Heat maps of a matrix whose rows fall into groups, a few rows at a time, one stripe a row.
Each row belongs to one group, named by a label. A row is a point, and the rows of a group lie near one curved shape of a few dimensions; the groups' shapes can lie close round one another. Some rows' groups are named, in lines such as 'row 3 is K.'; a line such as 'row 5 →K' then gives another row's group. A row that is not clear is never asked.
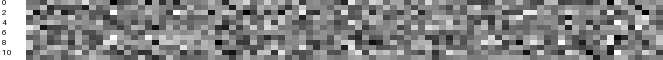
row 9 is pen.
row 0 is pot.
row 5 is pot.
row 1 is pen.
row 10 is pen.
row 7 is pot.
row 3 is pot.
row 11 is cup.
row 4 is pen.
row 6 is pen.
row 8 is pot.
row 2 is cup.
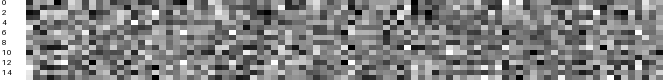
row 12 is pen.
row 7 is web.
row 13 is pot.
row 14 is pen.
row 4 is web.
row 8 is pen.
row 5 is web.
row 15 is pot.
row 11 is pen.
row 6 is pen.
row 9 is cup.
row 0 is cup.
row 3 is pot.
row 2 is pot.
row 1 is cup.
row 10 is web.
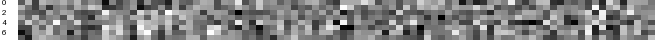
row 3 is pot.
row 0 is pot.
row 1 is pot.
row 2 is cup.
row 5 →pot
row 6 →pot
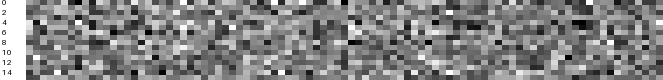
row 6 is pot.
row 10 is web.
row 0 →pen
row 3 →pen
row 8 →pot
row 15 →pot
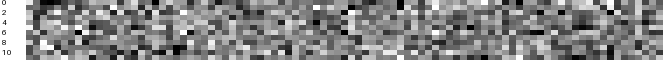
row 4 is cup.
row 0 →pot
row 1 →pot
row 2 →pen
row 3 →web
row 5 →pen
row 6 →pen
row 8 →pen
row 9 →cup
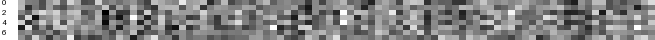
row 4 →pot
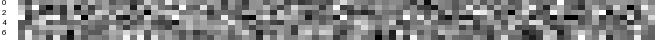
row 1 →pen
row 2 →pot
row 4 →cup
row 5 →pot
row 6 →web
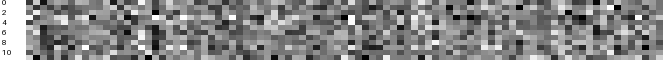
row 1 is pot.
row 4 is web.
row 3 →pen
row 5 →pot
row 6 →cup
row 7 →cup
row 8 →pot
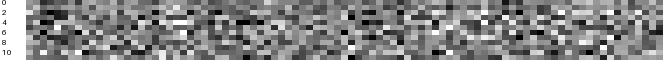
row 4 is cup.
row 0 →pot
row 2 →pot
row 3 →cup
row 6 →pen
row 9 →pot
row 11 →cup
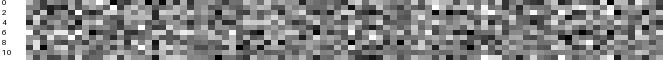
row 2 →pot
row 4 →pen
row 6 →pen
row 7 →pot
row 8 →web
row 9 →cup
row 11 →pot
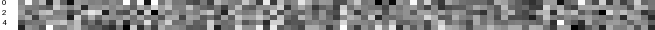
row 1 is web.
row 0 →web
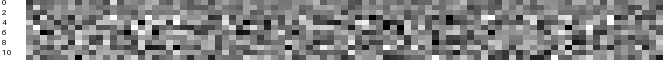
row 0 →pot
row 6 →cup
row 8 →pot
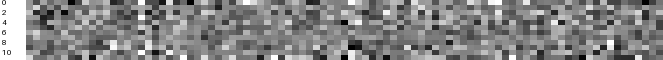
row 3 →cup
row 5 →cup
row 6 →web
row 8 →pot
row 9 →pot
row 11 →pen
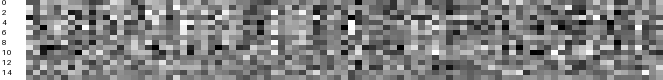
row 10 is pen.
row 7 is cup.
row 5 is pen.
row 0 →pot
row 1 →web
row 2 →pen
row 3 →pot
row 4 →pen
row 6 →pen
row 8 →pen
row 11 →cup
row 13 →pot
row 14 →cup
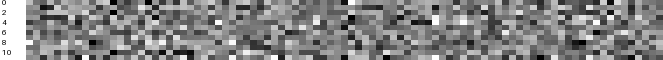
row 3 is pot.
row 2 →pot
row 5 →pen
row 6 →cup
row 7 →web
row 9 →pot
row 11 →pen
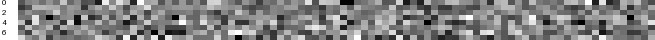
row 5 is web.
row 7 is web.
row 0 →pot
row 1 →pot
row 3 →pen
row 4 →pen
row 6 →cup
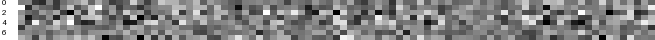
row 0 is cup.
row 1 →web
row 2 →pen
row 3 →web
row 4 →pen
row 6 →web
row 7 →pot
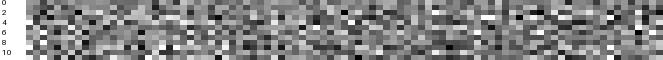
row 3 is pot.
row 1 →cup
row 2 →pen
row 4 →pen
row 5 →pot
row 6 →pen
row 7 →web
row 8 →pen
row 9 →web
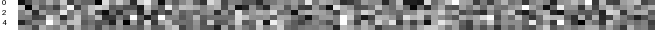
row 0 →pot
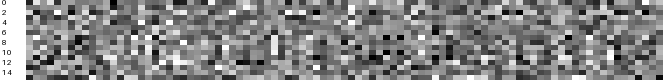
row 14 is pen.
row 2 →cup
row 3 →cup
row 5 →pen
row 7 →web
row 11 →pot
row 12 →cup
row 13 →pot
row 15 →pen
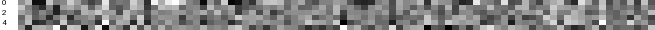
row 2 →web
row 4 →pot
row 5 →pot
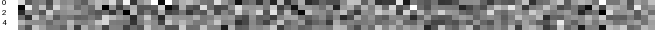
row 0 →web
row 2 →web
